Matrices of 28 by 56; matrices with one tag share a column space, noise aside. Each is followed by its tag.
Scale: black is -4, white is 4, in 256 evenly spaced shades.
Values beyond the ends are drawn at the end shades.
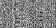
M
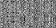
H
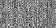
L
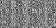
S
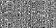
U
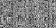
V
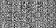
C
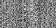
M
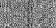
L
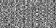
M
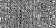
V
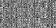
L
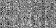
V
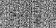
U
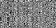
H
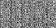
S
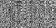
S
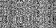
H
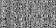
V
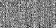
C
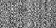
M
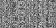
H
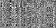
L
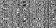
S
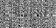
U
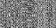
U
